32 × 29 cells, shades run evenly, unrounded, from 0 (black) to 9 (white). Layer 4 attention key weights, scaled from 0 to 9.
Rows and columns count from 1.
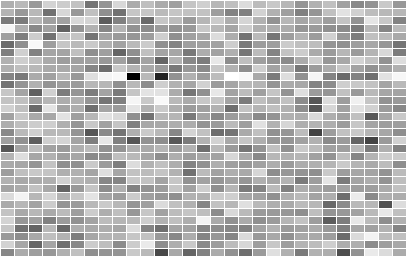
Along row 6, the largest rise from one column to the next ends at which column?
3
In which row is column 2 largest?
25
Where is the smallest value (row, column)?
10, 10
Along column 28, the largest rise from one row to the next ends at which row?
27
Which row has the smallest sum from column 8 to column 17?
32
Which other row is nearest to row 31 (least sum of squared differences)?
21
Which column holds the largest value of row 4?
1
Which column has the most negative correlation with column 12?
23
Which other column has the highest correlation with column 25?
12
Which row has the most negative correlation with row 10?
13
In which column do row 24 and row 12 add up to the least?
5
